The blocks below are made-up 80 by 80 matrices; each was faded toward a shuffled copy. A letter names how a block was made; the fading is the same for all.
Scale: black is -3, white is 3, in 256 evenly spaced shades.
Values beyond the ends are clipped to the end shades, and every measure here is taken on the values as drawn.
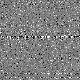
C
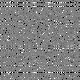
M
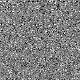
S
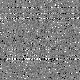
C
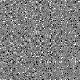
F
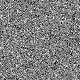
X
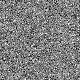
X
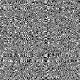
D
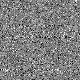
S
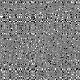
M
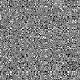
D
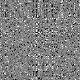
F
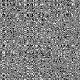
D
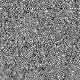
S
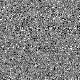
S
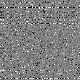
C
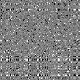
M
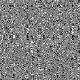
F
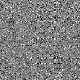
C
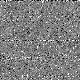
S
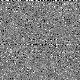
S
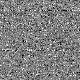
S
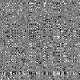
M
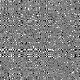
M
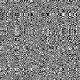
D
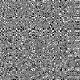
D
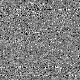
S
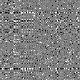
M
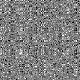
D
